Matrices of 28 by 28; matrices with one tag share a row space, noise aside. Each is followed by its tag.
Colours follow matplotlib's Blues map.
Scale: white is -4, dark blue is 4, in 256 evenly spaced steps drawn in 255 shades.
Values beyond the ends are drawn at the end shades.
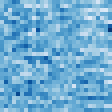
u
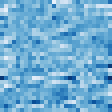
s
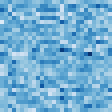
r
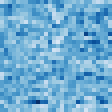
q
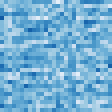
q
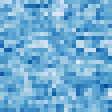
q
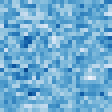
u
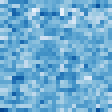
r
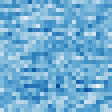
q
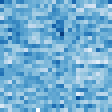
q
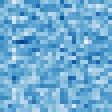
r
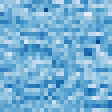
q
